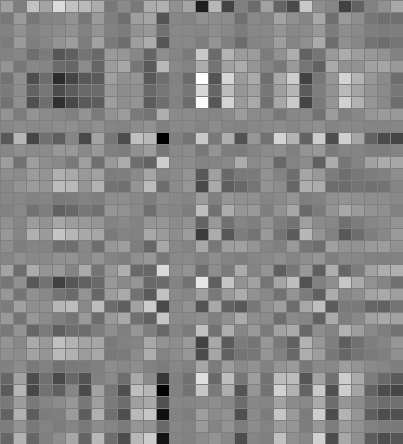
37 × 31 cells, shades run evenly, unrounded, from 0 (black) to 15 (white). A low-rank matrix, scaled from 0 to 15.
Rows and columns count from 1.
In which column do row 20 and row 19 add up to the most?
5
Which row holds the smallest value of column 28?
1
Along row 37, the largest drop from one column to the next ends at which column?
13
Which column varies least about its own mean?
14
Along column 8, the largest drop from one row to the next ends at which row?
27
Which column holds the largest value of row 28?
16
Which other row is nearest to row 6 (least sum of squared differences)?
25
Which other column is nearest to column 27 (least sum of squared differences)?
23
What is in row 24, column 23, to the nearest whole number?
11
